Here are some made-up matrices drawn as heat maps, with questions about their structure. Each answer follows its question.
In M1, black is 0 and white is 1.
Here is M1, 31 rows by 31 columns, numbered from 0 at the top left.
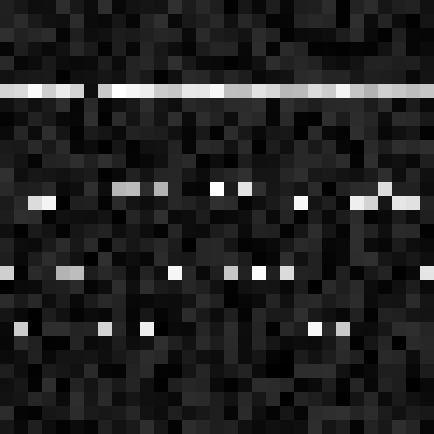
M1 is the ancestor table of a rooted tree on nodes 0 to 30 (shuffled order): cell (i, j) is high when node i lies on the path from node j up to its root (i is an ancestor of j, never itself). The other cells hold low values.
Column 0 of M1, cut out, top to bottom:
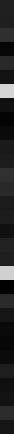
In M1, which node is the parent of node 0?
19
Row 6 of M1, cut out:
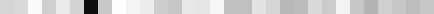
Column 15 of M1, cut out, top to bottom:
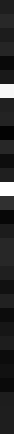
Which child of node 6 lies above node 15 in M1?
13
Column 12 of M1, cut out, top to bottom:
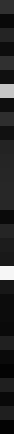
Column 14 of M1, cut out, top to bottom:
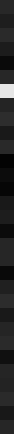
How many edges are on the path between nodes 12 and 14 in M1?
3
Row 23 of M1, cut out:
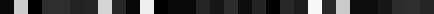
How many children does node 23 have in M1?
5
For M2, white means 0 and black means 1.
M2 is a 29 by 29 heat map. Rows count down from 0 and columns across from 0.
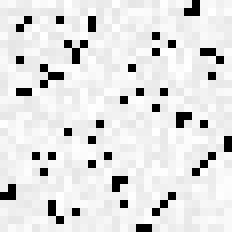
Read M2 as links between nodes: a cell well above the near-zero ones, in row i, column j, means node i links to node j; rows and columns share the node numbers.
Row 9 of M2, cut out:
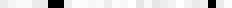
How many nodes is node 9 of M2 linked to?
3
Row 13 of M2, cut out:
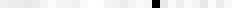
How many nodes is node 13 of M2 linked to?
1
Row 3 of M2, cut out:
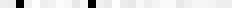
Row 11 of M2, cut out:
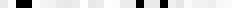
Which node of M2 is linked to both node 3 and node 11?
node 2
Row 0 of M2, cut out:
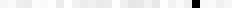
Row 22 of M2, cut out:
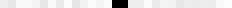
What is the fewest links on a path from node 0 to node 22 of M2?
5
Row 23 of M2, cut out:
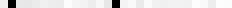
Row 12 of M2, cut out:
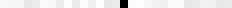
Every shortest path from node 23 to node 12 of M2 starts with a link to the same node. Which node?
node 14
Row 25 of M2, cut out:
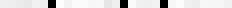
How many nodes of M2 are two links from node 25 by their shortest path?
6
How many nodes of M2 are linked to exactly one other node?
8
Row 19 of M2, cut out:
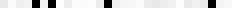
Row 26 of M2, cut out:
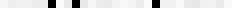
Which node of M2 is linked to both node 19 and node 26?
node 6
